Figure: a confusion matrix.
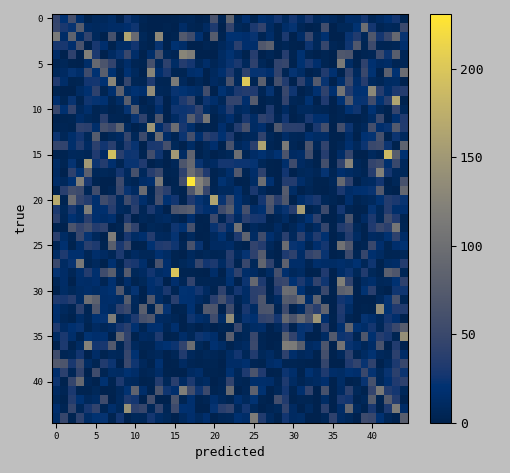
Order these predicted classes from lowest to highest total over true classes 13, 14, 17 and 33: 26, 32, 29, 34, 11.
34, 11, 32, 29, 26
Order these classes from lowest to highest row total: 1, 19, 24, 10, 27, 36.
10, 1, 24, 27, 19, 36
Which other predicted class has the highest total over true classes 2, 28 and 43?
9
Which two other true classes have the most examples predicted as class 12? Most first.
8, 6
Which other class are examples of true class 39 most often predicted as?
25
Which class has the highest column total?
29
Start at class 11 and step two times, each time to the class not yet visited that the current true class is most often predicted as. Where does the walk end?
18
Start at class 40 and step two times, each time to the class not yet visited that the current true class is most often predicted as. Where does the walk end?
27
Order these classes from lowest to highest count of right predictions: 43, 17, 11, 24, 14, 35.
11, 14, 35, 24, 17, 43
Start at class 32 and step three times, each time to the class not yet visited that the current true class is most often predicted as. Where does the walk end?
4
